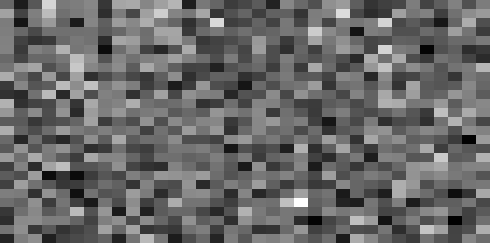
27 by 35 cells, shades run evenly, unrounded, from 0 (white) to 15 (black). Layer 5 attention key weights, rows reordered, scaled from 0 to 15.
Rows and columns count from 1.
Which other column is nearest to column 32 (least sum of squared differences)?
8
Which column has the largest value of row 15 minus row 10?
7
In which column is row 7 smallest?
6
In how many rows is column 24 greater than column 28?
14
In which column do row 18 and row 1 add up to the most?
27
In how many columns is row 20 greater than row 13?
18
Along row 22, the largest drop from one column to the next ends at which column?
29
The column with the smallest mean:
9
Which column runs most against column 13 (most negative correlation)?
26
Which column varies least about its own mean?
20
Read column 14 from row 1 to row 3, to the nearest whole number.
13 8 12
